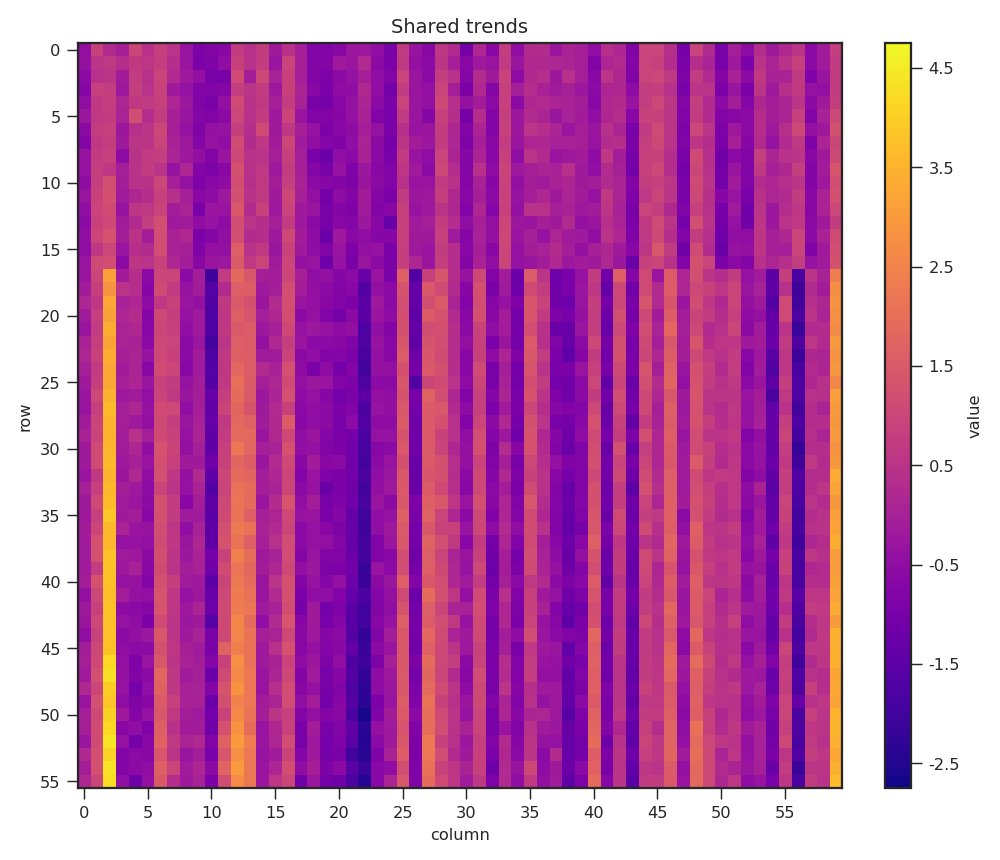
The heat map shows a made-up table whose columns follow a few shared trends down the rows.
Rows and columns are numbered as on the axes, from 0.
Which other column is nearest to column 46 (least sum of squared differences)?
25
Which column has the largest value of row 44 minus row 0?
2
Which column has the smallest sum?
22
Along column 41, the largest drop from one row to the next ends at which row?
17
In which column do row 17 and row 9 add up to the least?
10
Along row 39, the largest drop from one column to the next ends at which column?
3
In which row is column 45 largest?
15
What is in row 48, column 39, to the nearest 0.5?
-1
